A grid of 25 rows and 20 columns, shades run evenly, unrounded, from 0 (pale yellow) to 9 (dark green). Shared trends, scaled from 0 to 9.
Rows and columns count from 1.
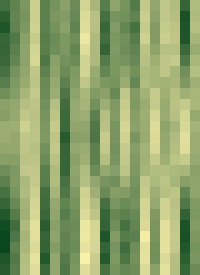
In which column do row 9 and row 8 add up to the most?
7
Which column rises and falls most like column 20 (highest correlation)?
5
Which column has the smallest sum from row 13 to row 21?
4
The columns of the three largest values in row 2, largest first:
19, 1, 11
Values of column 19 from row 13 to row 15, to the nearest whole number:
1 1 2
